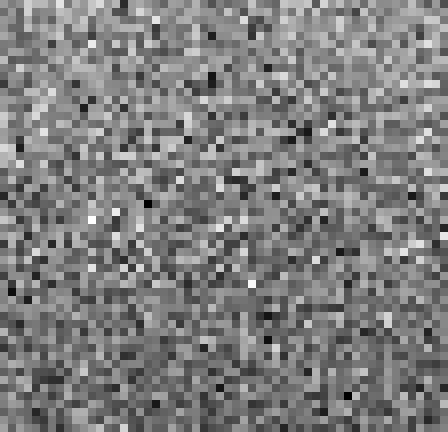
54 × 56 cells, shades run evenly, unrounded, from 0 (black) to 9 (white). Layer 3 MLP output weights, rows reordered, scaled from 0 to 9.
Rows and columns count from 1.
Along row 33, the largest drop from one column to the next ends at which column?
41
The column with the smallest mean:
27
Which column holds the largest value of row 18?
53
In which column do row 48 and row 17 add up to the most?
54
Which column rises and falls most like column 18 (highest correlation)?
28
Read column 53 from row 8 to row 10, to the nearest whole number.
3 6 4
